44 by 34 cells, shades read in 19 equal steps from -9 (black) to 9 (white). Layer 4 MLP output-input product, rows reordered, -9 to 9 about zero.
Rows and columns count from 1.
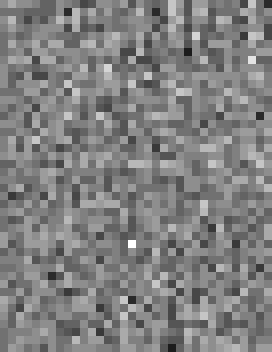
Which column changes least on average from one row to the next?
1
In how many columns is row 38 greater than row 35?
15
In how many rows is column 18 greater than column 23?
22
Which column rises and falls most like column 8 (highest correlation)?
23
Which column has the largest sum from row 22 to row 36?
9
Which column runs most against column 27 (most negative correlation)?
8
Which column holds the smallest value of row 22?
16
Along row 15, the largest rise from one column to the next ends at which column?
34
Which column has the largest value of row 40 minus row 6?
26
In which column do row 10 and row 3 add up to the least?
6
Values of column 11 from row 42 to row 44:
0 0 1
